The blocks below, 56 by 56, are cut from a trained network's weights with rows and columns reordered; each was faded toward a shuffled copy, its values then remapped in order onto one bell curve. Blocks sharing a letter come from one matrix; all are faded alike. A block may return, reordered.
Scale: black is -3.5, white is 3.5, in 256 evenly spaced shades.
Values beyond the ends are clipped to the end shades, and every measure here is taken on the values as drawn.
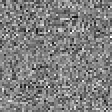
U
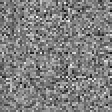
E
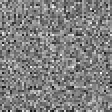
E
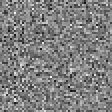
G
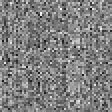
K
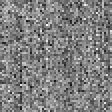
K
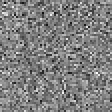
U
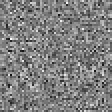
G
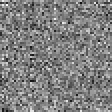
G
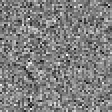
G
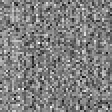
K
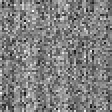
K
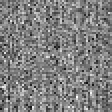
K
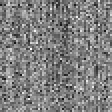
K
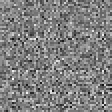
E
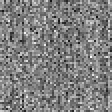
K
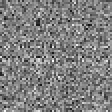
E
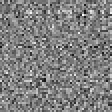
E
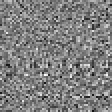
E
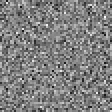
G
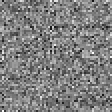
G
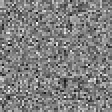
G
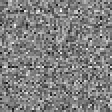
U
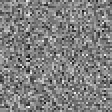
G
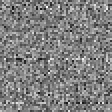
E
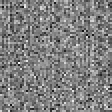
K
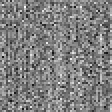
K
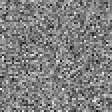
U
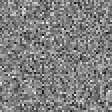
G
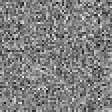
G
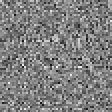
E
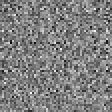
E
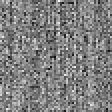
K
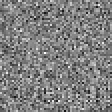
U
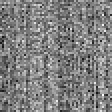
K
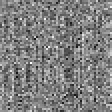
K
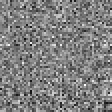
E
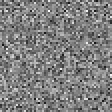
U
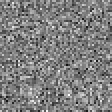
U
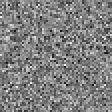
U
